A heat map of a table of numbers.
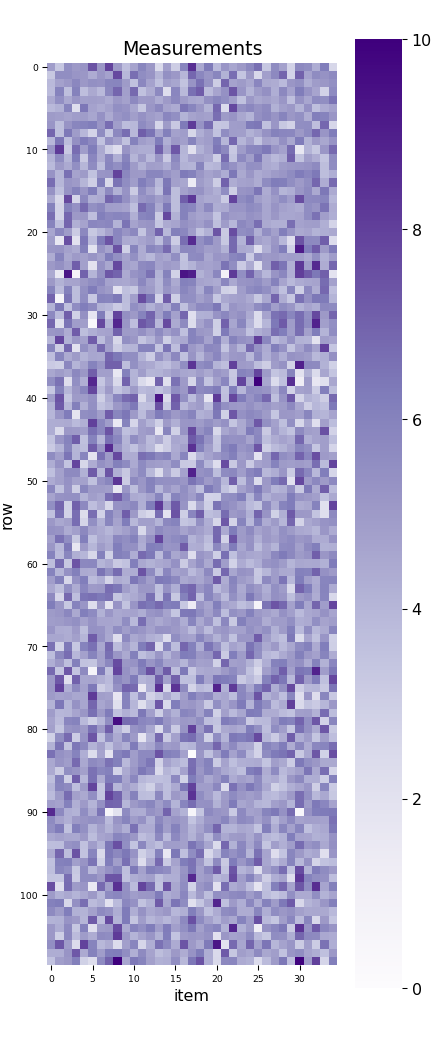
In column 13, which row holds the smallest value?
44
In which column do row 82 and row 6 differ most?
25
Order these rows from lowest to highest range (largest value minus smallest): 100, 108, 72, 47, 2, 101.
100, 2, 72, 47, 101, 108
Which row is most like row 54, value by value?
95
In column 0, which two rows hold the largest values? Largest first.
90, 99
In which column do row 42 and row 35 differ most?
3
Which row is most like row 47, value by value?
30
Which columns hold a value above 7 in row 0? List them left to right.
5, 7, 17
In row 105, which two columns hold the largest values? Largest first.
8, 30
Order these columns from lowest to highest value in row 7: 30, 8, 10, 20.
20, 10, 8, 30
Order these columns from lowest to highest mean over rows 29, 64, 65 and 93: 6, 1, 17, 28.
17, 1, 6, 28
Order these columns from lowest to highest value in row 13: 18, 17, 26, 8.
26, 18, 17, 8
